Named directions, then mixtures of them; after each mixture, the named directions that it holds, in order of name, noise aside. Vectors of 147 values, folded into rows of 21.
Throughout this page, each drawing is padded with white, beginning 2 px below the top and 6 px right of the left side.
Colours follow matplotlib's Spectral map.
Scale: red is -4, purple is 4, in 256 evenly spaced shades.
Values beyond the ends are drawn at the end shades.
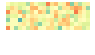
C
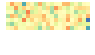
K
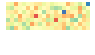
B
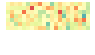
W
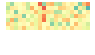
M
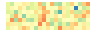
C, M, W.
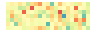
W.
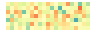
B, C, W.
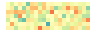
C, K, W.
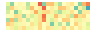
M.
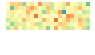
B, K, W.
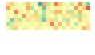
M.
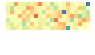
B, W.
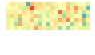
C, W.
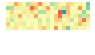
B, W.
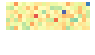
B.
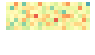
B, K.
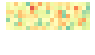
B, C, W.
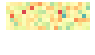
W.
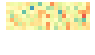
W.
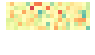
W.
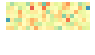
C, M, W.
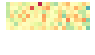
K, M, W.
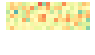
K, M.
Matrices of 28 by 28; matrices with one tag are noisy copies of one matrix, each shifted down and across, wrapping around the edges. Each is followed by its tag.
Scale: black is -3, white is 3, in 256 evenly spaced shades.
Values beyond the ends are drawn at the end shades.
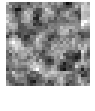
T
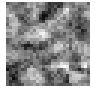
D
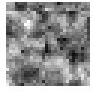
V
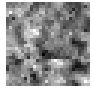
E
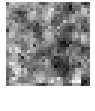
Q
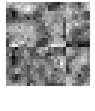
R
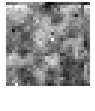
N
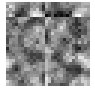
R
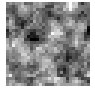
V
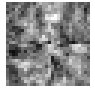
E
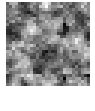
V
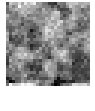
N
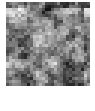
N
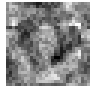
D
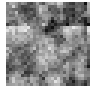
N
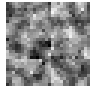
T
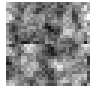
E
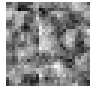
T
